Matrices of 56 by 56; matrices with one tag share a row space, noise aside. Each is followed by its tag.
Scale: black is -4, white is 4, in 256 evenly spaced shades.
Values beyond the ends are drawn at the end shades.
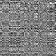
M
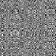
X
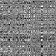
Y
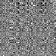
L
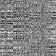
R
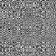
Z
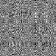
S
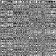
R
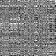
M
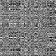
M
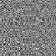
Z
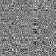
S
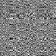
L
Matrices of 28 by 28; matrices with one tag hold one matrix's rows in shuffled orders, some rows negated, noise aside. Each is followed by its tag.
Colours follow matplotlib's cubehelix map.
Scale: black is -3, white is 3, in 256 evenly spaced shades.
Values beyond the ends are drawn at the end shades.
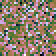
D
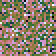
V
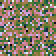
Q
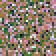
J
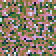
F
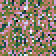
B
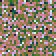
F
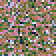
J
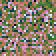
F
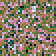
J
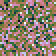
D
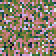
Q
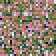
Q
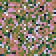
D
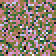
D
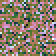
V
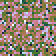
Q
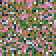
F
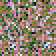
J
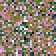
B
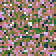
Q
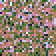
Q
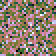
D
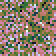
J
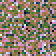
V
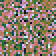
B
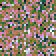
V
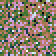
J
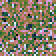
F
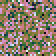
J
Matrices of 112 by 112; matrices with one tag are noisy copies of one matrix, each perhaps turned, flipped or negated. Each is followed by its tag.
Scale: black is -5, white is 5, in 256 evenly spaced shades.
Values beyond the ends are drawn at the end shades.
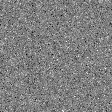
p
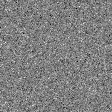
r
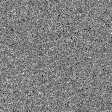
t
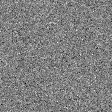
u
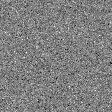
p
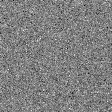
t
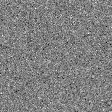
r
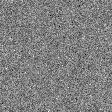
p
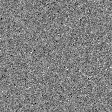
r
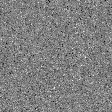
p
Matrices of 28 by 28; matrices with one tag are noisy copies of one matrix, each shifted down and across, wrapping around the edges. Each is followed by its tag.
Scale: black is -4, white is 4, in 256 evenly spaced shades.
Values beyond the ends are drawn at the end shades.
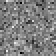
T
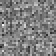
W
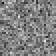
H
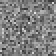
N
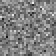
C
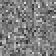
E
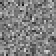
C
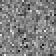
C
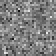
H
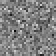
C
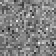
T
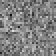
H
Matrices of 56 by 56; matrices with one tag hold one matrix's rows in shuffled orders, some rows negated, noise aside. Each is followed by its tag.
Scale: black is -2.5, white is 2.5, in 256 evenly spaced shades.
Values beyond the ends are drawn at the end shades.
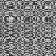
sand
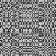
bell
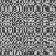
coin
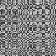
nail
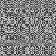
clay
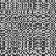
nail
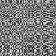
coin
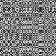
bell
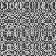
clay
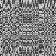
bell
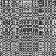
bell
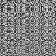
clay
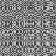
coin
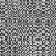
nail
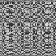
sand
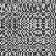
nail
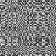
nail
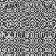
clay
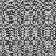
sand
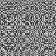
clay
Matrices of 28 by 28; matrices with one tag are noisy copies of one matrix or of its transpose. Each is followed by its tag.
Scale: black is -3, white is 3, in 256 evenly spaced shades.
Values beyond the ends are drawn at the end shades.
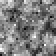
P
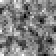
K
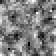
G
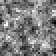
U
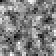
G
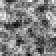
K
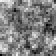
P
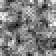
K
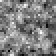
U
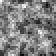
U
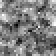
K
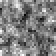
K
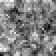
P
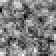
K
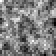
U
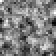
U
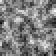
U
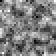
G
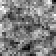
P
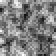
K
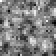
U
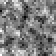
K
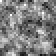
U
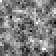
U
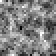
U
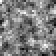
U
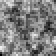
P
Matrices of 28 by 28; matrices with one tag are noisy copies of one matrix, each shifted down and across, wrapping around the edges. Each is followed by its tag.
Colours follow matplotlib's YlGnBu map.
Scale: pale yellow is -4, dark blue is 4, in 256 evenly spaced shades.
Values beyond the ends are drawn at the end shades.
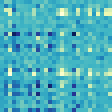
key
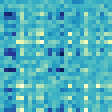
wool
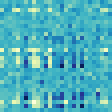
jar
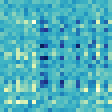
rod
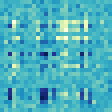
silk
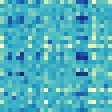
wool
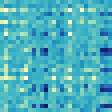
wool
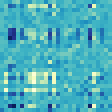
silk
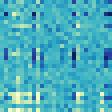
silk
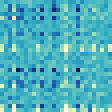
key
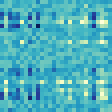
jar
